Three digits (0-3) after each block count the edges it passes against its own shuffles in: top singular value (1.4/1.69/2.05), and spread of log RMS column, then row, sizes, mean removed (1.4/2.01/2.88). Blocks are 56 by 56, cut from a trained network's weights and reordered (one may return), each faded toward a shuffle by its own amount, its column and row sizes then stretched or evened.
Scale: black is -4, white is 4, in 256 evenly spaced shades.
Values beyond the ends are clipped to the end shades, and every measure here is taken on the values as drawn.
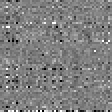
2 1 2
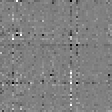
1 2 1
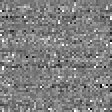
0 1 2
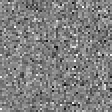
0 1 1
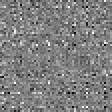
1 2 2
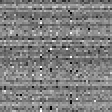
3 1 0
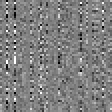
3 3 0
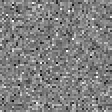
1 1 0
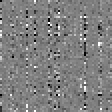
1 3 1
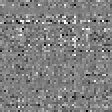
0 1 3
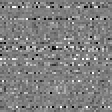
1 0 3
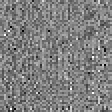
2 1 0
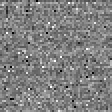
0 0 0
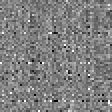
2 0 1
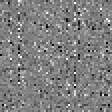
0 2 1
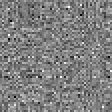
3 0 1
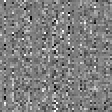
2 3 0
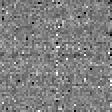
0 1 0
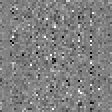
0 2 0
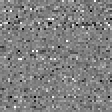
0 0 2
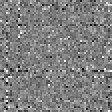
2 1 1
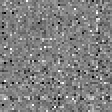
1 1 1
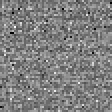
0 0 0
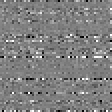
2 1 3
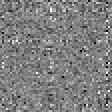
1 1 1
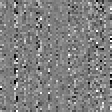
0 3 0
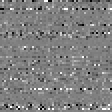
0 0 3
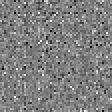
0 1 1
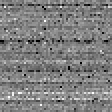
3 0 2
